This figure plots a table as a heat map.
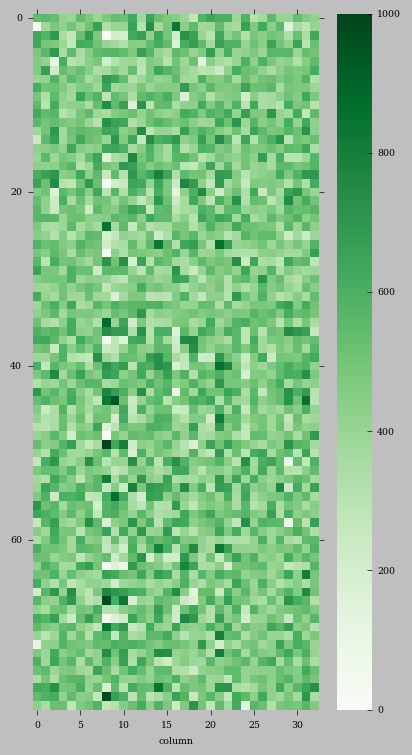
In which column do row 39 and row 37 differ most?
17
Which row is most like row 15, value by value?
7
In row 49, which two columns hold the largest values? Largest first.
8, 10
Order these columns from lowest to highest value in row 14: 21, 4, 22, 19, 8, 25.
25, 8, 4, 22, 19, 21
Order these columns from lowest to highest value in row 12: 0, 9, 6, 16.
6, 16, 0, 9
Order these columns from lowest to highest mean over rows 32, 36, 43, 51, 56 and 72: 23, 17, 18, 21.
18, 21, 23, 17
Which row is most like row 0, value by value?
23
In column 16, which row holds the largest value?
1
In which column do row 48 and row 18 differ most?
14
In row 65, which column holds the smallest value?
9
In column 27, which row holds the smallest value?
39
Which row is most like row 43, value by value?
36
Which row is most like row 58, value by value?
51
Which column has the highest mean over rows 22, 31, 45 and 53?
12
